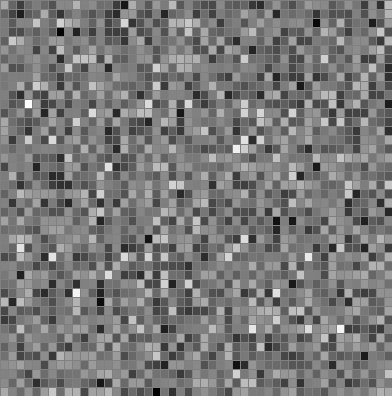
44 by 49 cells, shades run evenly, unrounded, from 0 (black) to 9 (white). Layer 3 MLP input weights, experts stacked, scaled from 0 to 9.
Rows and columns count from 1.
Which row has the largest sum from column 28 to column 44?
37
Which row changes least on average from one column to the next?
41
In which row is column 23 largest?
21
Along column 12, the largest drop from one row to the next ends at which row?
14
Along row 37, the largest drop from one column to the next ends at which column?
44
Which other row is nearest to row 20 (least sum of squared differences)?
30
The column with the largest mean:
10
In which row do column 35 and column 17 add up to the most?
36
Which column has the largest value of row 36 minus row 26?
35
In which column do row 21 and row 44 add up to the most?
49
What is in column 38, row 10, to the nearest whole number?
1
